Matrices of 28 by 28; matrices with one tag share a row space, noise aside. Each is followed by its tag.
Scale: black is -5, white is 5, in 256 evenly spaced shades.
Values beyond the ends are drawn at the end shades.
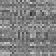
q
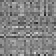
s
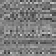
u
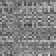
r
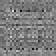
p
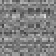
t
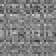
s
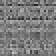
s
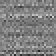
p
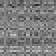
s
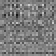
p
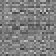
t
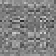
t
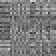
q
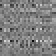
u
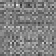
p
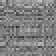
p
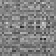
t
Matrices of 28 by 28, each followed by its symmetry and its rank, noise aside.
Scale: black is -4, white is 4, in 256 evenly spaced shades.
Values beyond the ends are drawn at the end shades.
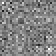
symmetric, rank eight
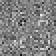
symmetric, rank seven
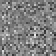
no symmetry, rank six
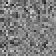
no symmetry, rank seven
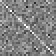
symmetric, rank eight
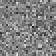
no symmetry, rank seven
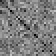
symmetric, rank six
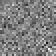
symmetric, rank seven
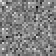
symmetric, rank seven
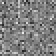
no symmetry, rank eight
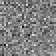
no symmetry, rank eight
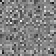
symmetric, rank six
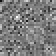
symmetric, rank six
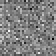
antisymmetric, rank eight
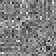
symmetric, rank eight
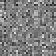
no symmetry, rank seven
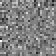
no symmetry, rank seven
